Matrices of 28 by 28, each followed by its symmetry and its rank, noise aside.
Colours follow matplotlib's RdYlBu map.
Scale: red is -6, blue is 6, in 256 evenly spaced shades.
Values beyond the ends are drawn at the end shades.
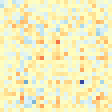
symmetric, rank four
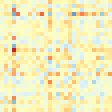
no symmetry, rank four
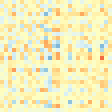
no symmetry, rank two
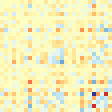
symmetric, rank three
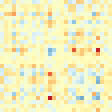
symmetric, rank three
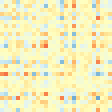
symmetric, rank two
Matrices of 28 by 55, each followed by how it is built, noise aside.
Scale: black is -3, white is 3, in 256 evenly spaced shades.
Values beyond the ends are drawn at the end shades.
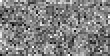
smooth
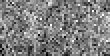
smooth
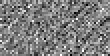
Hankel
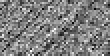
Hankel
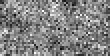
smooth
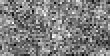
smooth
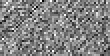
Hankel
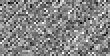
Hankel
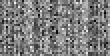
blocks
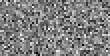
noise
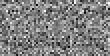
repeating columns
